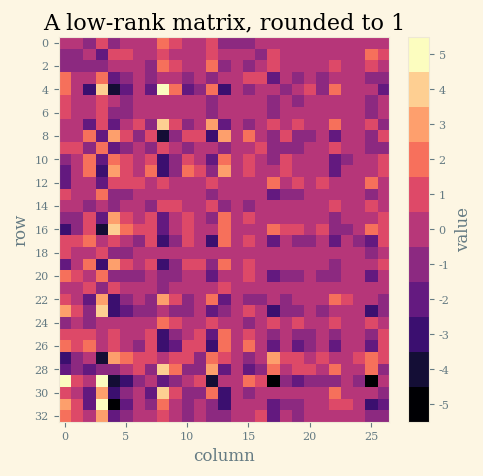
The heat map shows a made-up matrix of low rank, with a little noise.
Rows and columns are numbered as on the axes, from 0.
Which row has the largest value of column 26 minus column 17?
29
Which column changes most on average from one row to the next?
8
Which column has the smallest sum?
17
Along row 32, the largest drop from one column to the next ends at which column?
4
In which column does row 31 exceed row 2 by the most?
3
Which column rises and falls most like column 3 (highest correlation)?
0
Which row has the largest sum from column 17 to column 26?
27
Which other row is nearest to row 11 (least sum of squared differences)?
19
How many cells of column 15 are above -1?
23
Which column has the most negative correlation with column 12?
15
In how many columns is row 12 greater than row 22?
15
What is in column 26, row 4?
-2
